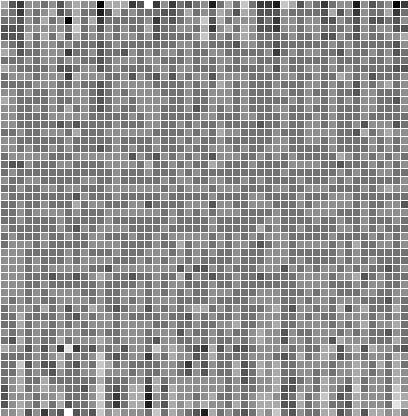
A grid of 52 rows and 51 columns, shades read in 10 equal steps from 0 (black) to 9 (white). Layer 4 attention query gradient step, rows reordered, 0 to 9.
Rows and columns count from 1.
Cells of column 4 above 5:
1
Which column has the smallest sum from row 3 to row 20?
13
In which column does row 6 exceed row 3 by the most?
9
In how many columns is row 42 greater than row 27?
10
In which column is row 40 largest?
3
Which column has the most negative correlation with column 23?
46
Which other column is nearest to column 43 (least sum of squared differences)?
25
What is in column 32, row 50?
5
